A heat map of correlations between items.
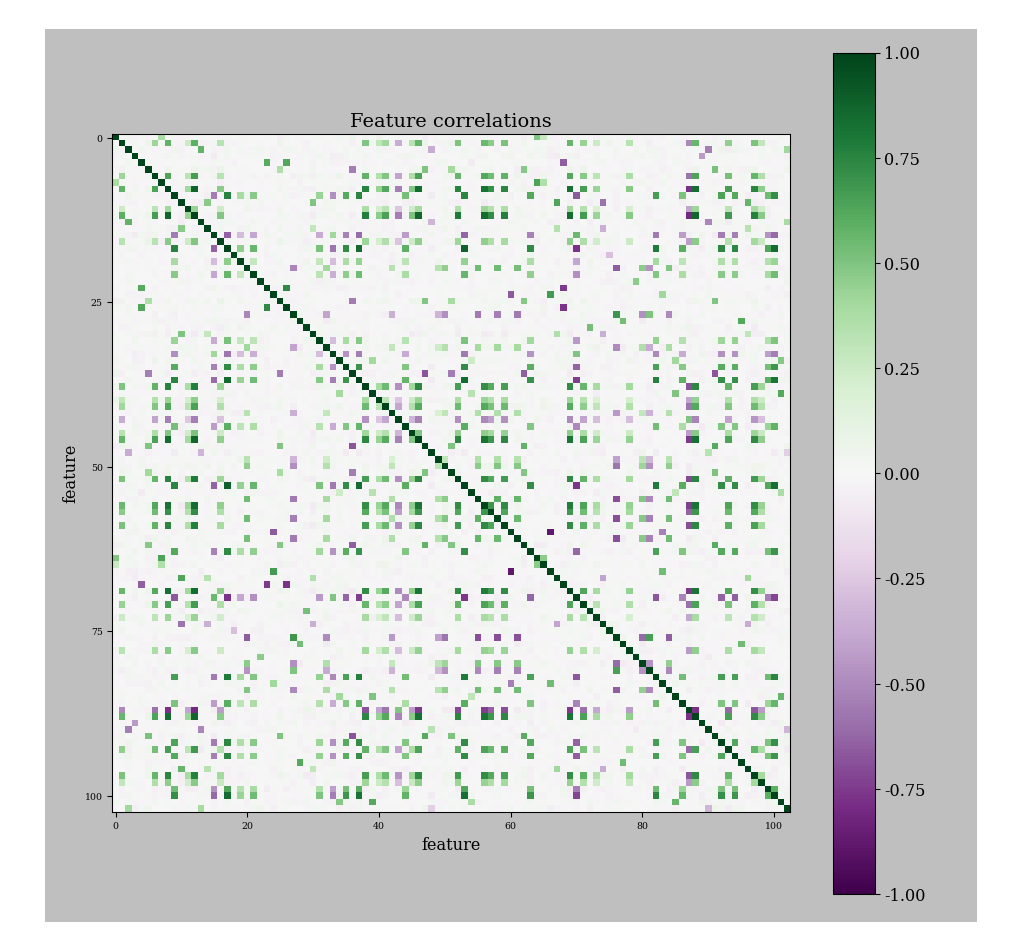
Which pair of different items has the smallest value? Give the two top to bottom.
60, 66
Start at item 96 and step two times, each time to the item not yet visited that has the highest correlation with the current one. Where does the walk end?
67
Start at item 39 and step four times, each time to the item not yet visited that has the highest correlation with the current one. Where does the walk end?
54
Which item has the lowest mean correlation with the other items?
87
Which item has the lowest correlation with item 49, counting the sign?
76
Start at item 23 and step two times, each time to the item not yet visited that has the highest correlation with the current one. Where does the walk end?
4
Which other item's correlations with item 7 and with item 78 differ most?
64
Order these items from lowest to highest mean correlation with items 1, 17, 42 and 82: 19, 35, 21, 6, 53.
6, 19, 21, 35, 53
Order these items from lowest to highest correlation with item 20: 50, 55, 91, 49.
91, 49, 50, 55
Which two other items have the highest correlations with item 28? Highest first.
95, 77
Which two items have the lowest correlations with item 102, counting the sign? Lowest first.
90, 48
